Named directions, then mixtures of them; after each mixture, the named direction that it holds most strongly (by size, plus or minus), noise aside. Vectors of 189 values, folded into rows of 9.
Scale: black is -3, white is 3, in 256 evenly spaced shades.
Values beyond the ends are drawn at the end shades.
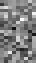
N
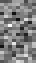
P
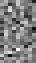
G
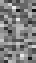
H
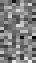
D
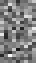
G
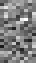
N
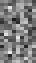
G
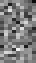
G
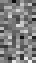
D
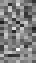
G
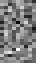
G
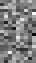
N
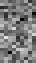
N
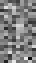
H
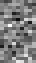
P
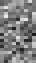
N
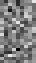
G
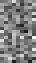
D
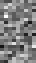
P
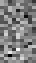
G
